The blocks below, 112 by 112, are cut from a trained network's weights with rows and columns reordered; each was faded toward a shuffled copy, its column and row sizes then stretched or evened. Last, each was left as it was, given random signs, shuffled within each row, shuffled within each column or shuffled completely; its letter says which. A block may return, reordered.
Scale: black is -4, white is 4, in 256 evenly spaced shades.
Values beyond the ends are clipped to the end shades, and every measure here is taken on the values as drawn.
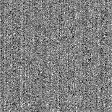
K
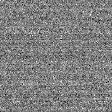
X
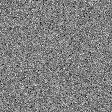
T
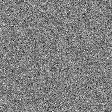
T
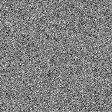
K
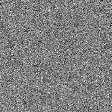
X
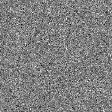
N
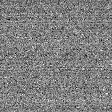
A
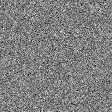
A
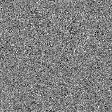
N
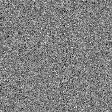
K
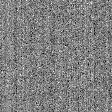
K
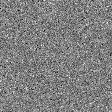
A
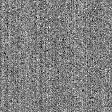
X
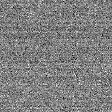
X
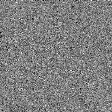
N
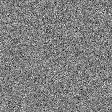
T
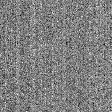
K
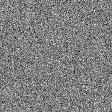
A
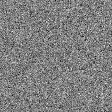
K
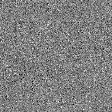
N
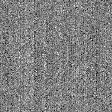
X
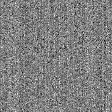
X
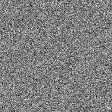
N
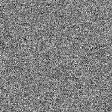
X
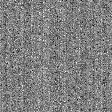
K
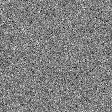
T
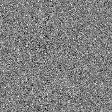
K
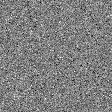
T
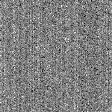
K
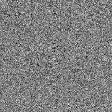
X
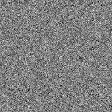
X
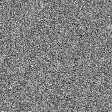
A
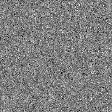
N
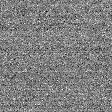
A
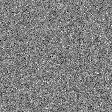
T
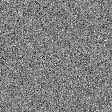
T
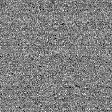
X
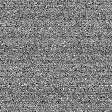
A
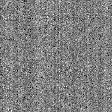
X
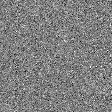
K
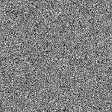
X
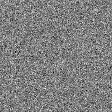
K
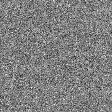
A
